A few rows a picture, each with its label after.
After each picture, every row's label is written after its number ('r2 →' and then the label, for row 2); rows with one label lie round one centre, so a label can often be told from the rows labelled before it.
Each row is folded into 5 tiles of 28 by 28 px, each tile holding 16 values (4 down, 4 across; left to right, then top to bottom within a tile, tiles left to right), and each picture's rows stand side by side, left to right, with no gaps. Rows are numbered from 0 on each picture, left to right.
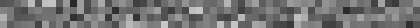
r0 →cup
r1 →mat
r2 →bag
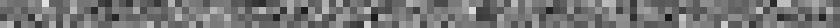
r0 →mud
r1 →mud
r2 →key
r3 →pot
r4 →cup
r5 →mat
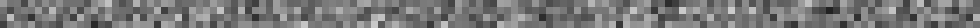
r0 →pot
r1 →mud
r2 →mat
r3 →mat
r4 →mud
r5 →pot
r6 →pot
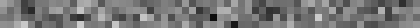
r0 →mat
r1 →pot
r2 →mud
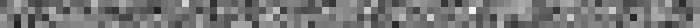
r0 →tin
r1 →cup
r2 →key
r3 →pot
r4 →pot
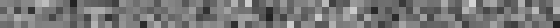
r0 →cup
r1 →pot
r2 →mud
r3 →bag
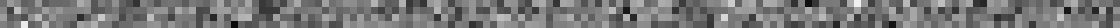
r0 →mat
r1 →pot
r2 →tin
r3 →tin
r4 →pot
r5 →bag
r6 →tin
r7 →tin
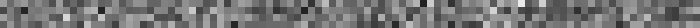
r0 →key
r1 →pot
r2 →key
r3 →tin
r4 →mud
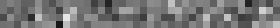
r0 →mud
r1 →mud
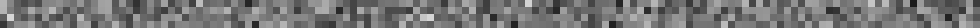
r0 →pot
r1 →key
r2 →cup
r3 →pot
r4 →tin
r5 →key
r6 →cup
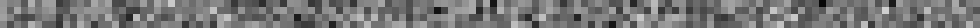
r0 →pot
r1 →mud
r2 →tin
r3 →cup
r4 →tin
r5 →mud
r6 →key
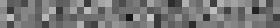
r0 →pot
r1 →tin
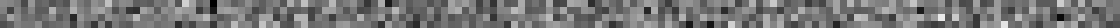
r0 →pot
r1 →cup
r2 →bag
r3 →cup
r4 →tin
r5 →bag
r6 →bag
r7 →mat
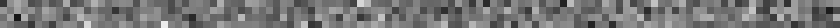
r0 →tin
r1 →mat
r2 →mat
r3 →key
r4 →tin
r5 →pot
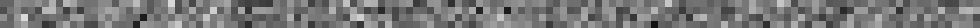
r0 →bag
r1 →mud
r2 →tin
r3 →tin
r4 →pot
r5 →mat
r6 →mud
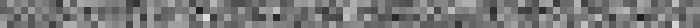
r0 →tin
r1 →mud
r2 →mud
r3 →cup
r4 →mat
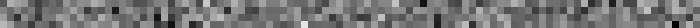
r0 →tin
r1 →tin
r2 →mat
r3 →tin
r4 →key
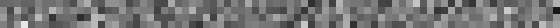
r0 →mat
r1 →pot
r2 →key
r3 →key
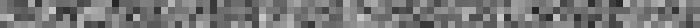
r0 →pot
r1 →cup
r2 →tin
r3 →pot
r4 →tin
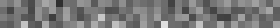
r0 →mat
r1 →mat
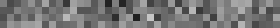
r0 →mud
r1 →pot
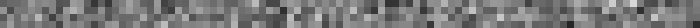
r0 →mud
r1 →mat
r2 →mud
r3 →bag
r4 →bag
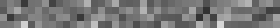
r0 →mat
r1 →pot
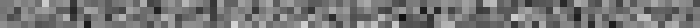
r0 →cup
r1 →cup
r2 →mat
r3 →bag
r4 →tin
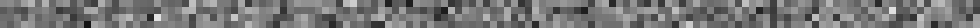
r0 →cup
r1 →bag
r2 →bag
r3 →key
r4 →key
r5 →cup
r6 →pot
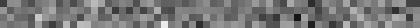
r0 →tin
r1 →mat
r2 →tin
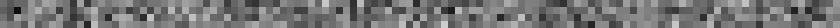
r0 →cup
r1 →mud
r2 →cup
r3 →mat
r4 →tin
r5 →mud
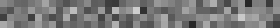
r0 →mud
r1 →bag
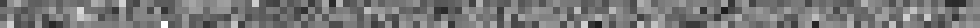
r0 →tin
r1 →mat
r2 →key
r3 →key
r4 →mat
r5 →key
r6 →mud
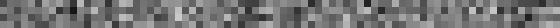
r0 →cup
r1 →mud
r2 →key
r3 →mud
